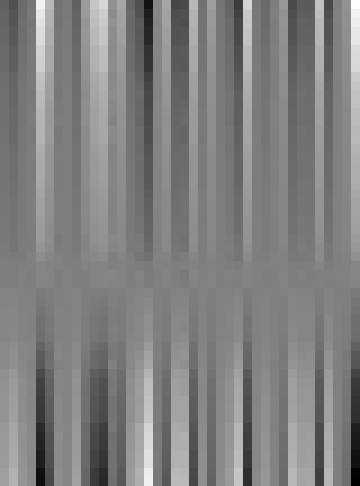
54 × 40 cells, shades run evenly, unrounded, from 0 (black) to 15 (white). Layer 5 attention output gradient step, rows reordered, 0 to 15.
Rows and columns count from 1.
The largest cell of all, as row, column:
1, 40
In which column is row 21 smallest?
17
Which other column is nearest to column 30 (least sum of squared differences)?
3
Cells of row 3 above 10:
8
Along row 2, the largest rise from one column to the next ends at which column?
28
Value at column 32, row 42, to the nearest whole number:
7
